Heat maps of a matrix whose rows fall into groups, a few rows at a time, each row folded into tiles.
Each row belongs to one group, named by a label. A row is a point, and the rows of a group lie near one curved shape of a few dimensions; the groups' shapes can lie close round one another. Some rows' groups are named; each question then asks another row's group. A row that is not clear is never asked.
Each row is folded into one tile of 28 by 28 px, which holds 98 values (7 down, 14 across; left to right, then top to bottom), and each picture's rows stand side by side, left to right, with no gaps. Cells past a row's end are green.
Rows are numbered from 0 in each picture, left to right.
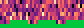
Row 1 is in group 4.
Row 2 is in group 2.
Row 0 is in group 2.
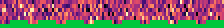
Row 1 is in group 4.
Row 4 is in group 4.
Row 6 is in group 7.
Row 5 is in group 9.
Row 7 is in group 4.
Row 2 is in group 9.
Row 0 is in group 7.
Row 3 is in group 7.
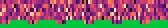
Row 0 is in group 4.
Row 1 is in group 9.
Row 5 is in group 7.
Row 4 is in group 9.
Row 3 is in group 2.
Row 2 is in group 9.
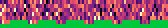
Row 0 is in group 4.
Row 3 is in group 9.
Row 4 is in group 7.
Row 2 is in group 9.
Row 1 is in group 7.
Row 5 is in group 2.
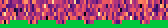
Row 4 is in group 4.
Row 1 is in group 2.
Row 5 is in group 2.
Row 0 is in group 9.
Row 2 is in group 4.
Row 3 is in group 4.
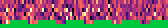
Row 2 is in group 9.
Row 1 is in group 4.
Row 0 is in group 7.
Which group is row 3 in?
4
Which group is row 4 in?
7
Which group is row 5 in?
4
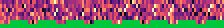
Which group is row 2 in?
2
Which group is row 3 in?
9
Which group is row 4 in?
4
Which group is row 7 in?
4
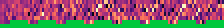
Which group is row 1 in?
4
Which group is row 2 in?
2
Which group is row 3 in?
4
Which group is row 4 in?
9
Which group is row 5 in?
7
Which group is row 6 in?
4
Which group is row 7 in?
9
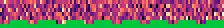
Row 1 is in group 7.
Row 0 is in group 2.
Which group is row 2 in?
7
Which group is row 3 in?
2
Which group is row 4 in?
2
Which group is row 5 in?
2
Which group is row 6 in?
9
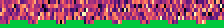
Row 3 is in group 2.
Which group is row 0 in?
4
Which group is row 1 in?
2
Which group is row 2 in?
9
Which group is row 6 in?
9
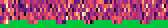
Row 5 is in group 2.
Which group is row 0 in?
7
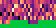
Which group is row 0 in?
4
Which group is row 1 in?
9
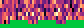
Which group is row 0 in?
9
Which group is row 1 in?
9
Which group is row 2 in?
2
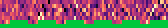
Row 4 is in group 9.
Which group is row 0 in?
7
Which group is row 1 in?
2
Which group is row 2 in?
4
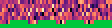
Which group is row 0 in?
4
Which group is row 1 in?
4
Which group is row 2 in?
9
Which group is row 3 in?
9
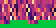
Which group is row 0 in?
9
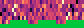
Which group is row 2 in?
2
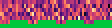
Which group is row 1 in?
9
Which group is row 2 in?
9
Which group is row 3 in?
2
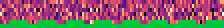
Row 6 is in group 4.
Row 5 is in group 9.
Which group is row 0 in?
9
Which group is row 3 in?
7
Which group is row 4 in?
9
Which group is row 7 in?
9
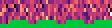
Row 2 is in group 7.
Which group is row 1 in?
4
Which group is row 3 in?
2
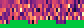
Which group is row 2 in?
9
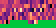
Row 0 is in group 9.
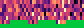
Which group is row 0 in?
2
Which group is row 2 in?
7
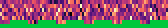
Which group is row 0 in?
9
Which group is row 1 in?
9
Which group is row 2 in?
4
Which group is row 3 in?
4
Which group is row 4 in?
4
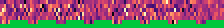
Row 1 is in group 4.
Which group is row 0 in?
4
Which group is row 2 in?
9
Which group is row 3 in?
7
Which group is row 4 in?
4
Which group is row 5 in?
9
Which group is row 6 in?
9
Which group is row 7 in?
7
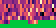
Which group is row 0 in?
4
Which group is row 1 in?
4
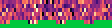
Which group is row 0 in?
9
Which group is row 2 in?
9
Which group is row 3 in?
9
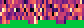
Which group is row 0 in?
4
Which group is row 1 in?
7
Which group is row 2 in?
2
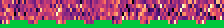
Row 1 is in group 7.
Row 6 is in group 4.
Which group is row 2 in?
4
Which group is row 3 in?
7
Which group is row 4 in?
2
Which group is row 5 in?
4
